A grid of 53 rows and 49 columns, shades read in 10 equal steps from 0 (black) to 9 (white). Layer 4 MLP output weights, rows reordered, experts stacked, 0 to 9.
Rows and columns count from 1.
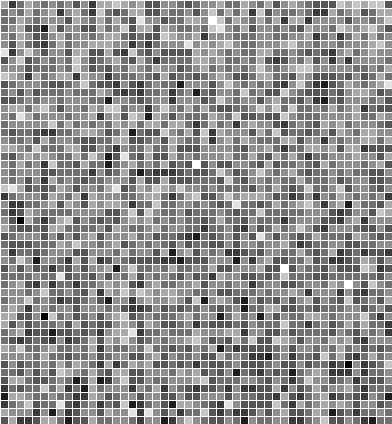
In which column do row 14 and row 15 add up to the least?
19
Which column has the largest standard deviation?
17
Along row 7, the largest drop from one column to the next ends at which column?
2
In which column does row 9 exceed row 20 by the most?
39
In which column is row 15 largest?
3
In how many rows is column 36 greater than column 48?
27
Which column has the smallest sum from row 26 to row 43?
31
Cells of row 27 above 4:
20
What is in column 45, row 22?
4
